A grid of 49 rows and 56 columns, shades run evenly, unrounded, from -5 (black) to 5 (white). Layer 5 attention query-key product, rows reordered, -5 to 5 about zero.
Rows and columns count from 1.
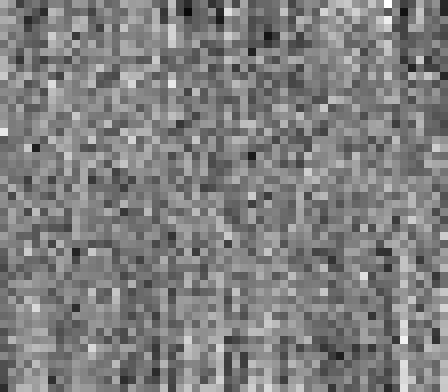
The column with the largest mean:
51
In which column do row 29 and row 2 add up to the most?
29
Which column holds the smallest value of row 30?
22
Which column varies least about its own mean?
11
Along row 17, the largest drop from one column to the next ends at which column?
2
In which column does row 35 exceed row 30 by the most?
46
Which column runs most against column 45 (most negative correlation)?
28
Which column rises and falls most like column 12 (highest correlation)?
24
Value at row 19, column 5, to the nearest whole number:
-4
